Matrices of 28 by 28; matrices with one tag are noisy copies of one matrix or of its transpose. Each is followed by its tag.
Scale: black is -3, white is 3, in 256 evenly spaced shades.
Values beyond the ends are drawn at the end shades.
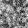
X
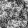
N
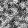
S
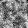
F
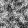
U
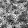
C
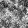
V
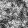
N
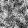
U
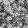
X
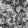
X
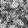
U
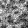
C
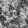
N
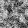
U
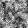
F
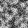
S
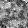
N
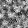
S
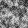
V
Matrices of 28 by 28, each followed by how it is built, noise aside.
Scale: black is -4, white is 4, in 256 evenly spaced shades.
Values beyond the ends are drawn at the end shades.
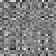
low rank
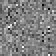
uneven columns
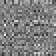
low rank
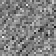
Hankel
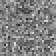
blocks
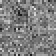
low rank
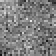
smooth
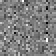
uneven columns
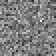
noise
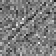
Hankel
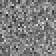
noise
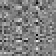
low rank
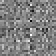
low rank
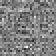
blocks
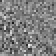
lower triangular
